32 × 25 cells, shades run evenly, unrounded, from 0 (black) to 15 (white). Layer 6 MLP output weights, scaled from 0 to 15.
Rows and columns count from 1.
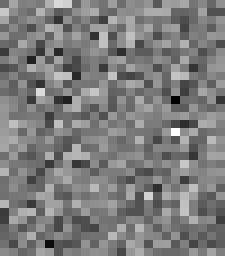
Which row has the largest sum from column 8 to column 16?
20
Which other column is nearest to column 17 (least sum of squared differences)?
19
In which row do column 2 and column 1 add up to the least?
9
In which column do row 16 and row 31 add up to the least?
6
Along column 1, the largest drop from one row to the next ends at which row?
27
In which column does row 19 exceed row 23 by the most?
21
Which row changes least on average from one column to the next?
15
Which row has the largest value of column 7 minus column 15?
10
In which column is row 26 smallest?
4
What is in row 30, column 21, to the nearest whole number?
5
